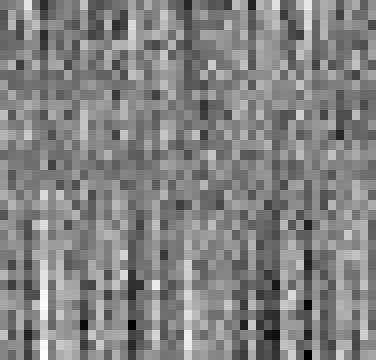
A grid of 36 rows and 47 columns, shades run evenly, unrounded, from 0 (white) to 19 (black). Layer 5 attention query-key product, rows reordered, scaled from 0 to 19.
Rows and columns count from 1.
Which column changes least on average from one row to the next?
40
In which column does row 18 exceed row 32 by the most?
6
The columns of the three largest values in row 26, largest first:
39, 21, 17
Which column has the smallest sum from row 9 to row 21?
11
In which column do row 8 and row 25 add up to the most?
45
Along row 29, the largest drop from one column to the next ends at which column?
36
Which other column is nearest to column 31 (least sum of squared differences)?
33
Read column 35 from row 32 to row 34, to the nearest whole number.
16 15 18
